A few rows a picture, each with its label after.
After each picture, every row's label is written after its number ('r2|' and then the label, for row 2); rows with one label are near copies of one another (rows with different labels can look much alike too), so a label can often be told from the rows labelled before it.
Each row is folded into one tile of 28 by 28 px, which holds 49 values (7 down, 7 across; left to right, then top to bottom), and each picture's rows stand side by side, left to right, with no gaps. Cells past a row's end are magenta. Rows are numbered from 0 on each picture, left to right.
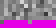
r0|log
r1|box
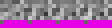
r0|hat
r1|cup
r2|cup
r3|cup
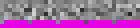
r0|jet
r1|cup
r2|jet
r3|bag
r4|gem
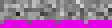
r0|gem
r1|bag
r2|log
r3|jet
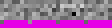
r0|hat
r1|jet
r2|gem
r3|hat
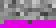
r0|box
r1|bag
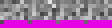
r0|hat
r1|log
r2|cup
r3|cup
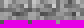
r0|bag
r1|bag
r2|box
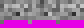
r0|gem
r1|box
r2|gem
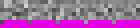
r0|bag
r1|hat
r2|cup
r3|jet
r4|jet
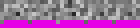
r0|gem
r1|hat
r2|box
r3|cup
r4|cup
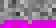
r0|box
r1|jet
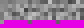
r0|jet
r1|hat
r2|hat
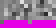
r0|log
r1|box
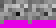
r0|gem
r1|gem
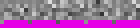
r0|jet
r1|log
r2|bag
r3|box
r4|log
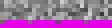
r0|bag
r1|cup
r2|bag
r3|cup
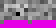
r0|gem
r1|hat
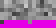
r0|bag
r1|box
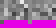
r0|log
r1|jet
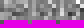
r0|bag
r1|log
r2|log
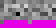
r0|gem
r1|jet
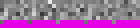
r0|cup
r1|log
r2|jet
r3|cup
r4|box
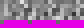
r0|log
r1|cup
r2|cup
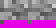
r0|bag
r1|bag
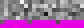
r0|log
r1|gem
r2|bag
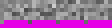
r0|jet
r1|bag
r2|hat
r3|hat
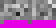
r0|gem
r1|log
